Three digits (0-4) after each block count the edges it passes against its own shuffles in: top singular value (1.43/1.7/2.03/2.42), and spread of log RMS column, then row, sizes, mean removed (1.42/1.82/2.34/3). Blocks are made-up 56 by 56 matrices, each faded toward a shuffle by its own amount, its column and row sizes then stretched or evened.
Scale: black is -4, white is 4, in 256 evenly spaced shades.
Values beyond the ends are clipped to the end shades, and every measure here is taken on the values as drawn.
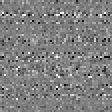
2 1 4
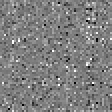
1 2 1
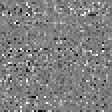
0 2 3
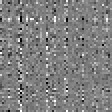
3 4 1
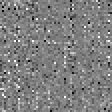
1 3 0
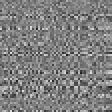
4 0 4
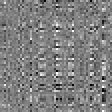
4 4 2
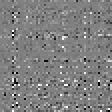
2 3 4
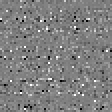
0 1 3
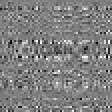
4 1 4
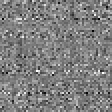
2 0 3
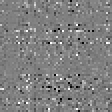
0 2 3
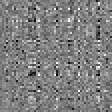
4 3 2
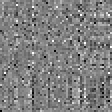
3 2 0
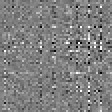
3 3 2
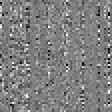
2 4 0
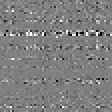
3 1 4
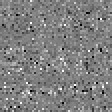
0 0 2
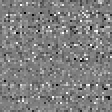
2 0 3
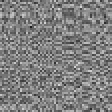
4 0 2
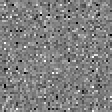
0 2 2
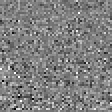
0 0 3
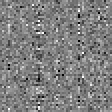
2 3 0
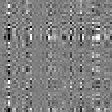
4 4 3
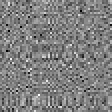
4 1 0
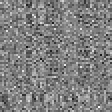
3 0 0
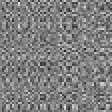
4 4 1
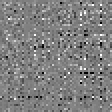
2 3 3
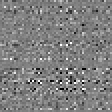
3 2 4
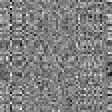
4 3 1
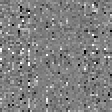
1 3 0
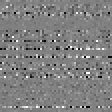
3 0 4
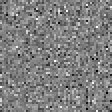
1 2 0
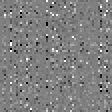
2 3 1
